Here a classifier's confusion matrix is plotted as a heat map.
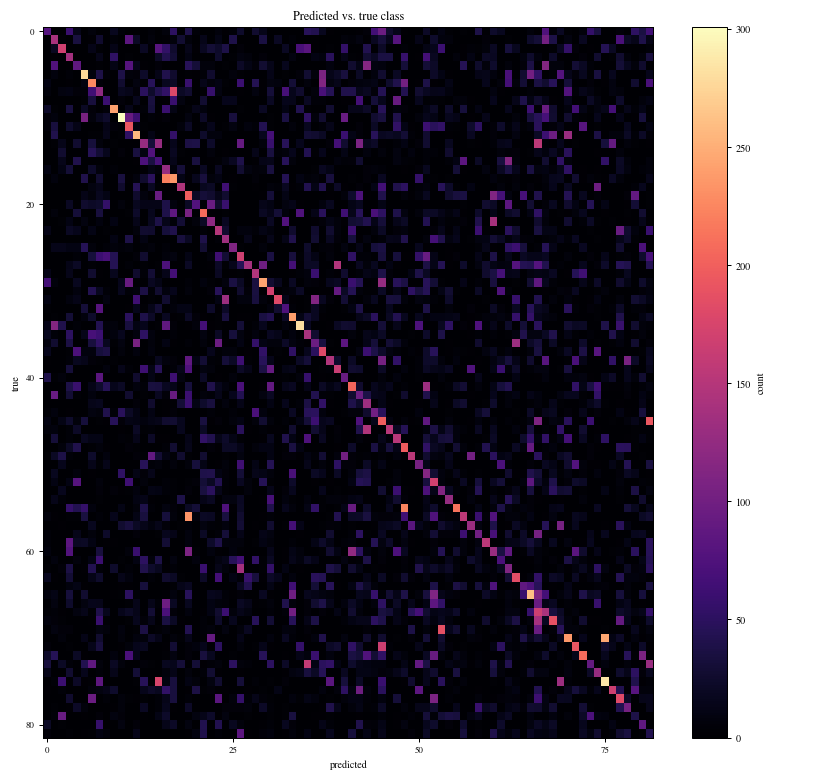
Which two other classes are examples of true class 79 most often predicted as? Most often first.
2, 73
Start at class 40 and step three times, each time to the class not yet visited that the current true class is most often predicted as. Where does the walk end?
16
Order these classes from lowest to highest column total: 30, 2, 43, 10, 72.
2, 10, 72, 43, 30
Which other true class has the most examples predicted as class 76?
13
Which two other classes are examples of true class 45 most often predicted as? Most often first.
81, 66
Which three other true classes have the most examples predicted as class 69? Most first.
75, 57, 5
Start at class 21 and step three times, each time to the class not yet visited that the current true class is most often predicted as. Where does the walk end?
41
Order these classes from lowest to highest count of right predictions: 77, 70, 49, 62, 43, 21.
62, 43, 49, 77, 21, 70
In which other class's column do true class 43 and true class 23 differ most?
77
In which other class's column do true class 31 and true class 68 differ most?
24
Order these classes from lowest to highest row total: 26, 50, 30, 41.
50, 30, 26, 41
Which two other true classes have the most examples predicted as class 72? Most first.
11, 28
